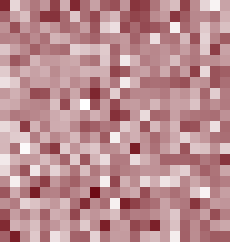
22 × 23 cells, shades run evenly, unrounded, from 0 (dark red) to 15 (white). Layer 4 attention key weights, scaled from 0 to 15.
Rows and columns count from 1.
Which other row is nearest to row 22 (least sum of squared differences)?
20
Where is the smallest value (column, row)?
10, 18
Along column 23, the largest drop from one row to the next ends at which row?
15
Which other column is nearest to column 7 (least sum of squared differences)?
4
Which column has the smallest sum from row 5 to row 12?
12
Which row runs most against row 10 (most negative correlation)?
19
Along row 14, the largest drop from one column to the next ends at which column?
14
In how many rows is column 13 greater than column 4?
11
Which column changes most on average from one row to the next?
9
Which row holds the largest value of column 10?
22
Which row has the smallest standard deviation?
6
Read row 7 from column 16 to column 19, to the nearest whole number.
7 10 6 9
